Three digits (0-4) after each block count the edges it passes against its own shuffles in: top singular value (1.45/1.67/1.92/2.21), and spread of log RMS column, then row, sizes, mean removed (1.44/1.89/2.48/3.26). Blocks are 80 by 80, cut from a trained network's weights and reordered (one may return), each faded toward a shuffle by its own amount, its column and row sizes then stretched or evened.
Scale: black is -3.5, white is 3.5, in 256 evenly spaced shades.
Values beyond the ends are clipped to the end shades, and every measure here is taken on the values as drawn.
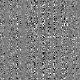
2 4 2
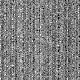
4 2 0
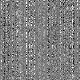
3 4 1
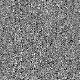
1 2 1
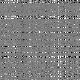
3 2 4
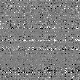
1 2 4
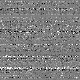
2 0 4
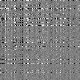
4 3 4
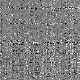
2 1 3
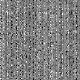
3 4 1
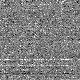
2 0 1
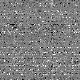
1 1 3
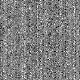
2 1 1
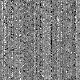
3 3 0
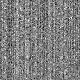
4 0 1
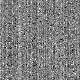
3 0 0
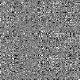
2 3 3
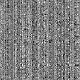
4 3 1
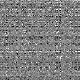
4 2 3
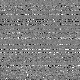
1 0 4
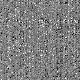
2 1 1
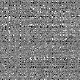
3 3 3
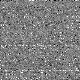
0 0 2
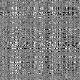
4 2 4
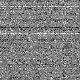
3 1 2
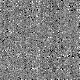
0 1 2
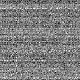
4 1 2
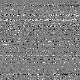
0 1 4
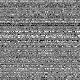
4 0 4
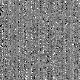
2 3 0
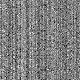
4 0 0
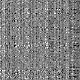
4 1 3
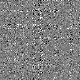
0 3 2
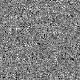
1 0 1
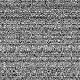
4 0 1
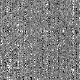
1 3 1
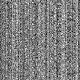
4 1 0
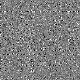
0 2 2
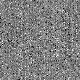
0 1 0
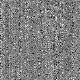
0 2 0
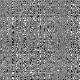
2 4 0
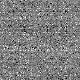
1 1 1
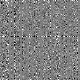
2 4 1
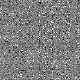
0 3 1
